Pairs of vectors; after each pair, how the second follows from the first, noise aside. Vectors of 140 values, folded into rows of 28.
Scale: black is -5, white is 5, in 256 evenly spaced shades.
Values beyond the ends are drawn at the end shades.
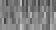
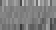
negated, partly zeroed.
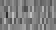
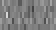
negated, partly zeroed.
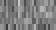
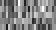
scaled up.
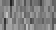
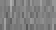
negated, shrunk.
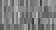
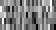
wrapped around, negated, scaled up.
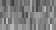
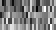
scaled up.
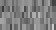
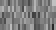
negated.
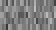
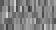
wrapped around, negated.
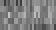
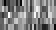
scaled up.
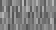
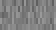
negated, shrunk.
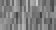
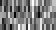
reversed, scaled up.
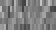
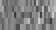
wrapped around, negated.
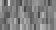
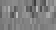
reversed, negated, partly zeroed.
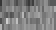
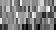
reversed, scaled up.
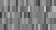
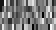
wrapped around, negated, scaled up.
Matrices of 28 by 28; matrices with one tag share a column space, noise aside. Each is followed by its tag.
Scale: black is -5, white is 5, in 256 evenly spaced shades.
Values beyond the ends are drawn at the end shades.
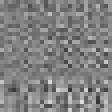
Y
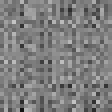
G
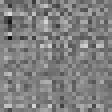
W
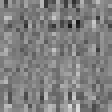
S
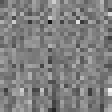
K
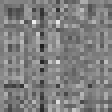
G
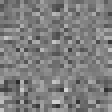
Y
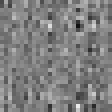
S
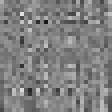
K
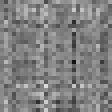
G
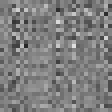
W
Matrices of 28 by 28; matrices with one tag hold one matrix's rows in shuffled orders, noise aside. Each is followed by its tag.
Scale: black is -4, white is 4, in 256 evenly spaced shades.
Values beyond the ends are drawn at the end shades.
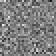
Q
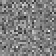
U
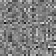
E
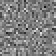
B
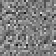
B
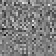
U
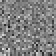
Q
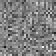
E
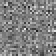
E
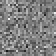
B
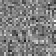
E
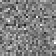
B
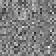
U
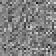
E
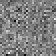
B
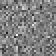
U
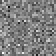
Q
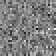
E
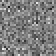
Q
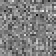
E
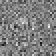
U
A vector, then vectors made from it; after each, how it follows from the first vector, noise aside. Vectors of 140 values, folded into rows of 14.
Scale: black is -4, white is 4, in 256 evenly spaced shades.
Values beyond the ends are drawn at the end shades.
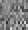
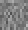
wrapped around, negated, shrunk.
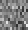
sign-scrambled.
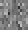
wrapped around, negated, partly zeroed.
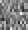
copied.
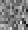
sign-scrambled.
